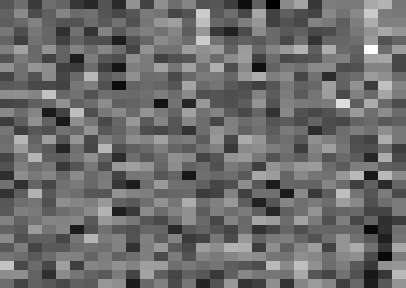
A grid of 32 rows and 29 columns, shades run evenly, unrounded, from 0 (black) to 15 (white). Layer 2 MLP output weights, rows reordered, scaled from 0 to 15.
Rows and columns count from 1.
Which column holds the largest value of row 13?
6
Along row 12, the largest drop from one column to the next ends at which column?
26
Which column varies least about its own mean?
11
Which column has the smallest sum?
9
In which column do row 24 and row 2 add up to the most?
15
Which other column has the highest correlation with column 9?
20
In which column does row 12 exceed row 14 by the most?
25
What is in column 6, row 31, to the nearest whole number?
7
